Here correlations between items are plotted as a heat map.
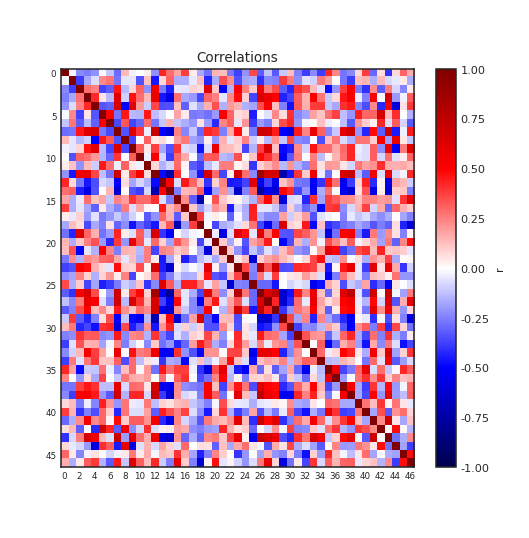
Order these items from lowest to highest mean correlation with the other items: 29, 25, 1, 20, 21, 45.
29, 25, 1, 45, 21, 20
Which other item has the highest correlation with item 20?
9
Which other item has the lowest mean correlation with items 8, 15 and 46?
18
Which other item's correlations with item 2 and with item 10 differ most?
35
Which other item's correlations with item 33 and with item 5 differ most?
7
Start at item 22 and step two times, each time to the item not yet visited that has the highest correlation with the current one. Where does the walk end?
43
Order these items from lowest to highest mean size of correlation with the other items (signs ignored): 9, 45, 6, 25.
45, 6, 25, 9
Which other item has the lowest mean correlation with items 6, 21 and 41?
25
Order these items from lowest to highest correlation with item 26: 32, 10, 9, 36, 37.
36, 32, 9, 10, 37
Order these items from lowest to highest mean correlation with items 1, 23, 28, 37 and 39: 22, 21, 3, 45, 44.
45, 21, 44, 22, 3
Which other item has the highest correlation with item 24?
19
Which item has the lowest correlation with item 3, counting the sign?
14
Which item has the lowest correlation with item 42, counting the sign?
4
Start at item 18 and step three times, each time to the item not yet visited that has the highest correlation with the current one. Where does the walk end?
13
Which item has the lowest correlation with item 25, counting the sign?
22
